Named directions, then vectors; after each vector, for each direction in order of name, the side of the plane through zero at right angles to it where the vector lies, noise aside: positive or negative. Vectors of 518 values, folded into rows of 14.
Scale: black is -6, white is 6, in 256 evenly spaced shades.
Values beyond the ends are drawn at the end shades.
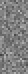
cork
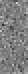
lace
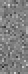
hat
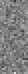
positive, positive, positive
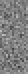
negative, positive, positive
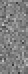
negative, positive, negative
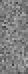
negative, positive, negative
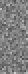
positive, positive, positive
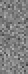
positive, negative, negative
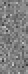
positive, negative, positive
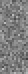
positive, positive, positive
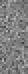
negative, positive, negative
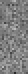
negative, negative, negative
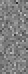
positive, positive, negative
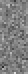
positive, positive, positive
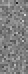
positive, positive, negative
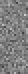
positive, positive, negative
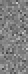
negative, negative, positive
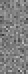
positive, negative, negative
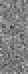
negative, positive, positive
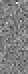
negative, negative, positive
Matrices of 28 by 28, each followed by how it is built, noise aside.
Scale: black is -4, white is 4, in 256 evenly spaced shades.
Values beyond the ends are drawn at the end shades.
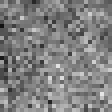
smooth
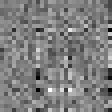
low rank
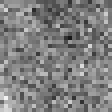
smooth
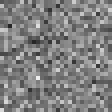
repeating rows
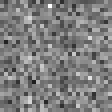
repeating rows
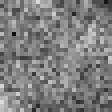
smooth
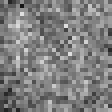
smooth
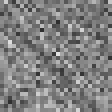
Toeplitz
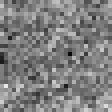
smooth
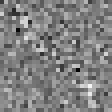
banded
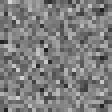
repeating rows
